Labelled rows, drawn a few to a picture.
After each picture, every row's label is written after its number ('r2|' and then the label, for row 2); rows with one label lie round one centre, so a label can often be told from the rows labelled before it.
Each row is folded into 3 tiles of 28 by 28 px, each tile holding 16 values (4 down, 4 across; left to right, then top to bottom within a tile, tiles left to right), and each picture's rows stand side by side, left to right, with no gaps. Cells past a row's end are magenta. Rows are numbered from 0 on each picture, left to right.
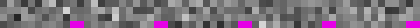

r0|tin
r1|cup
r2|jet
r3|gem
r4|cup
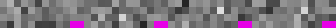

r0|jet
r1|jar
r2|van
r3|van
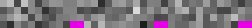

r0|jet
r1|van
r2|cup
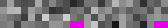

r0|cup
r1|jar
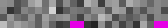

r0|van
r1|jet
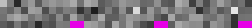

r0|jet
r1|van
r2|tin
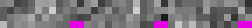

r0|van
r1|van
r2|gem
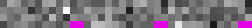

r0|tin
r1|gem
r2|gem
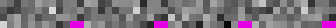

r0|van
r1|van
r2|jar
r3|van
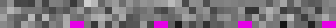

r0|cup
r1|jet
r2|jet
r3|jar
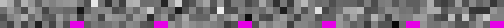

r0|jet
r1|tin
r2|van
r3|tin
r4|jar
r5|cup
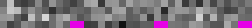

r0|cup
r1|jet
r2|cup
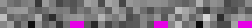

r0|jar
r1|jet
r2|jar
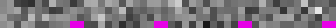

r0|cup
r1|jet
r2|jet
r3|tin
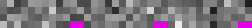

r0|van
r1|tin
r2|gem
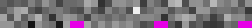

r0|jar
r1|van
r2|jet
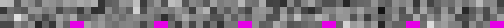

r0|jet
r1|van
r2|jet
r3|cup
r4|gem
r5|gem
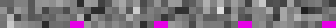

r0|gem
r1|van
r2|van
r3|cup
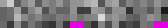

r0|jet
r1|jet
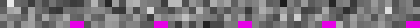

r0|cup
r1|tin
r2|jet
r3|cup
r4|van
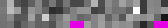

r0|cup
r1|van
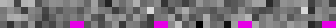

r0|jet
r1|tin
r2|jar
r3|van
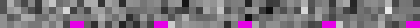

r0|tin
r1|jet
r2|van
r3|van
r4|van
